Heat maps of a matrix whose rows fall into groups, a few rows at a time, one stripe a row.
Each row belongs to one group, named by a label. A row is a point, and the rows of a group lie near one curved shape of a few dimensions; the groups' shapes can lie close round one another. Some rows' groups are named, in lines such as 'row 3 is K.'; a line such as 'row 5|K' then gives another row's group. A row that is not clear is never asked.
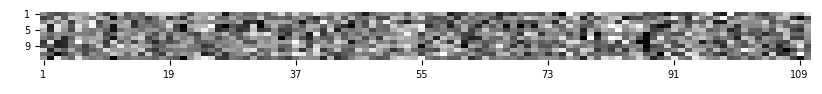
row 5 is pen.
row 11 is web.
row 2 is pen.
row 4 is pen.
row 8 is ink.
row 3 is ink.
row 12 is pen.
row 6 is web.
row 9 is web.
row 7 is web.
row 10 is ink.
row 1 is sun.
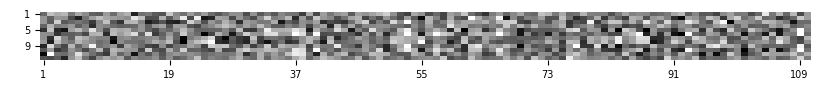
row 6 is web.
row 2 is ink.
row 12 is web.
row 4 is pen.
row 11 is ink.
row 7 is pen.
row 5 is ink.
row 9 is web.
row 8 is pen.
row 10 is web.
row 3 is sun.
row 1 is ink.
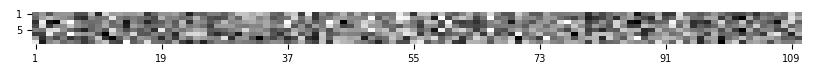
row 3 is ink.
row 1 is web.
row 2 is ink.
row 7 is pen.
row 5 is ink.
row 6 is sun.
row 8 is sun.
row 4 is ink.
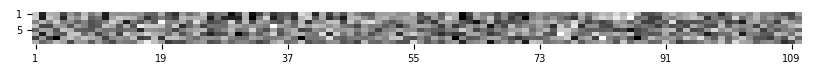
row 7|web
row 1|pen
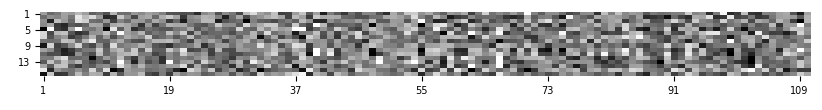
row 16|ink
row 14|ink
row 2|sun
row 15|pen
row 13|ink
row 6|ink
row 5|ink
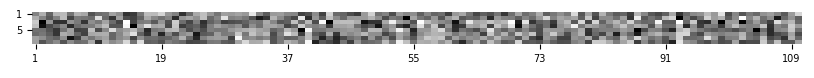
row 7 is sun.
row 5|web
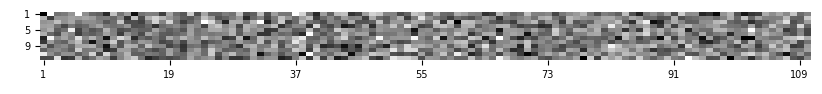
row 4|sun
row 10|sun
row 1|ink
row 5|pen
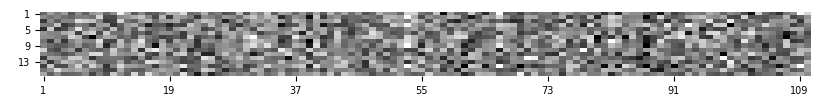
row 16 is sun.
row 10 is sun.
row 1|ink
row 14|ink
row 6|pen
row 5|ink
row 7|ink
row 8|web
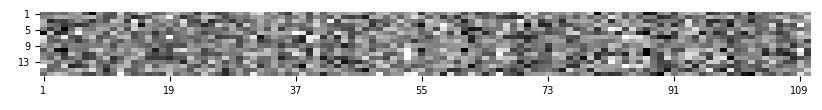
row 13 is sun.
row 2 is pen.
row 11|ink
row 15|sun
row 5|web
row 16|ink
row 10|web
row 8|pen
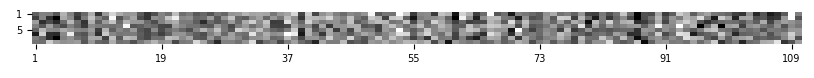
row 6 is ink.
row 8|pen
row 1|ink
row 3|web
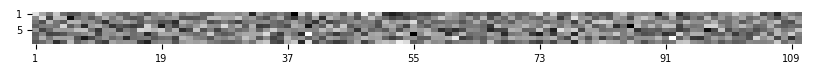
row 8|sun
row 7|ink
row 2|pen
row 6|sun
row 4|pen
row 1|ink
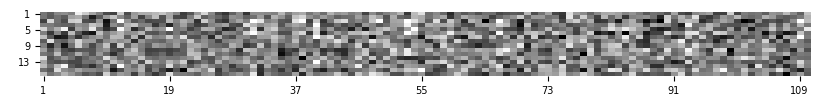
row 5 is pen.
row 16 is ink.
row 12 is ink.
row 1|sun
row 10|sun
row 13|sun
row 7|sun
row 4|web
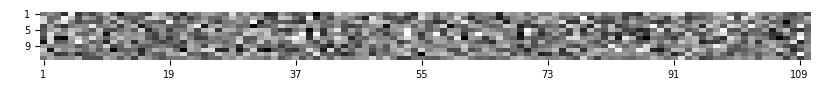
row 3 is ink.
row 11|sun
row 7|ink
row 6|web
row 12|ink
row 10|pen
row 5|web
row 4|web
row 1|pen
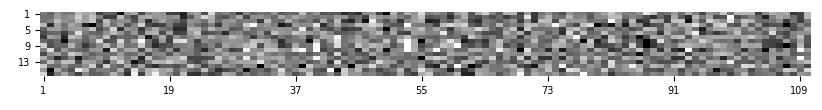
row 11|pen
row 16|sun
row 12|sun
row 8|web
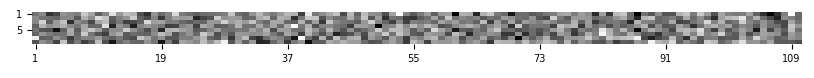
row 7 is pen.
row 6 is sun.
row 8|pen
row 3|pen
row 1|ink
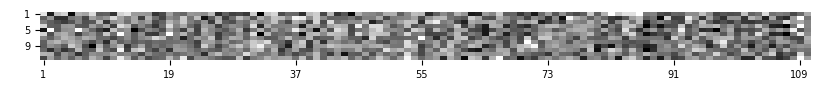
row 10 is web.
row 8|web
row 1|pen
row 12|ink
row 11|sun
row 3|sun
